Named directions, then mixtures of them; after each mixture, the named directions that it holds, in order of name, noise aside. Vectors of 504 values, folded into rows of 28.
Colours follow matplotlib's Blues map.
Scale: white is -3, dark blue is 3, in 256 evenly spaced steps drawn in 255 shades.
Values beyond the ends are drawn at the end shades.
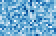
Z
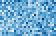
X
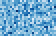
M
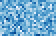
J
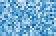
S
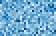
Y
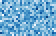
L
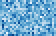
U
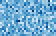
M, Y.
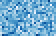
J, M.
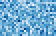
S, Y.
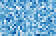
J.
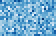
J, X, Y.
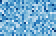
L, Y.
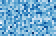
M.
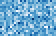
M.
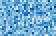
M.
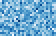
L.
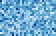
L.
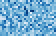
M, S, Z.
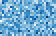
L.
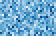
L, S, Y.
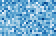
X, Z.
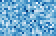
X, Z.
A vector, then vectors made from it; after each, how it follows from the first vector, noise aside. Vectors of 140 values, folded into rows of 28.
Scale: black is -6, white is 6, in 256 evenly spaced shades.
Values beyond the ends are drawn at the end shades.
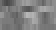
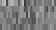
sign-scrambled.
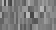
sign-scrambled.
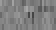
negated, partly zeroed.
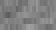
wrapped around, shrunk.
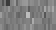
partly zeroed.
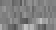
wrapped around, partly zeroed.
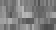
reversed.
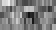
negated, scaled up.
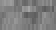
negated, shrunk.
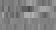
partly zeroed.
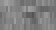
negated, shrunk.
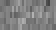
wrapped around, partly zeroed.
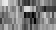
negated, scaled up.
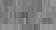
wrapped around, shrunk.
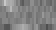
wrapped around, partly zeroed.
